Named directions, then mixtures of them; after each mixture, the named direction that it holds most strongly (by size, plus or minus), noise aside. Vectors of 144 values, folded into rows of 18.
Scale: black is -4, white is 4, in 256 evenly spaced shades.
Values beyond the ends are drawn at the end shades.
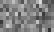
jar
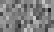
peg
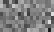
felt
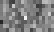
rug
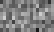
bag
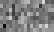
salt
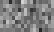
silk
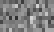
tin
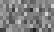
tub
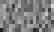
tub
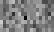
rug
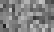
salt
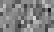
peg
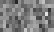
peg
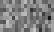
silk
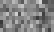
jar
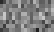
bag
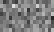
felt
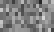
jar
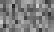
rug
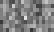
rug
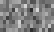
tub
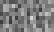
tin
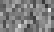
peg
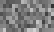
tub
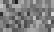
felt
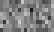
silk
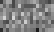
bag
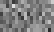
felt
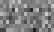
tub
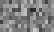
silk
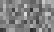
tub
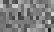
felt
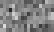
salt
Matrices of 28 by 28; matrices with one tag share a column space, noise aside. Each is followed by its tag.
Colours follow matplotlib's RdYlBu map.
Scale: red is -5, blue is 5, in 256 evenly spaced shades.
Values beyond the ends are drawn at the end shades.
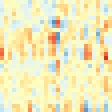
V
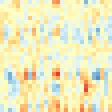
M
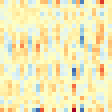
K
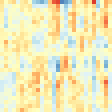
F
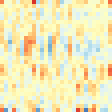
K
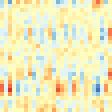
M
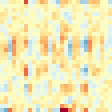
K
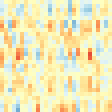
V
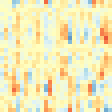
M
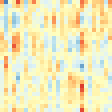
F
